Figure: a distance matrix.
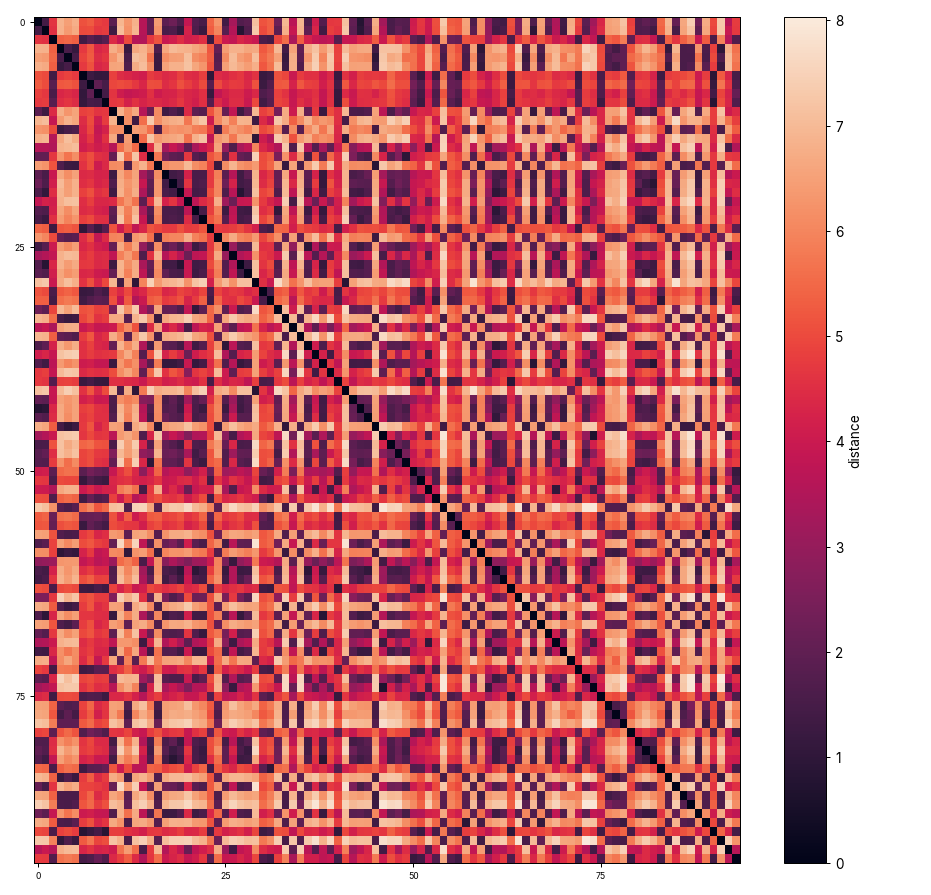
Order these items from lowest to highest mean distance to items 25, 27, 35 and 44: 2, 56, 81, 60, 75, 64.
81, 64, 60, 75, 2, 56
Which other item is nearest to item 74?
46
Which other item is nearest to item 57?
89
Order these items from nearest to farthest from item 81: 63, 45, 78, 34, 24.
34, 63, 24, 45, 78
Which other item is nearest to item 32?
21
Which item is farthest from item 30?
54
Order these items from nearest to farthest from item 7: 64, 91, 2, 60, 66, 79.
2, 79, 60, 66, 64, 91
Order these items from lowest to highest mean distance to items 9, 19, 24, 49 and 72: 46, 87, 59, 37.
59, 46, 37, 87
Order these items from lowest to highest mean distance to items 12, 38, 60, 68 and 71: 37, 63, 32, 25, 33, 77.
25, 32, 63, 37, 77, 33
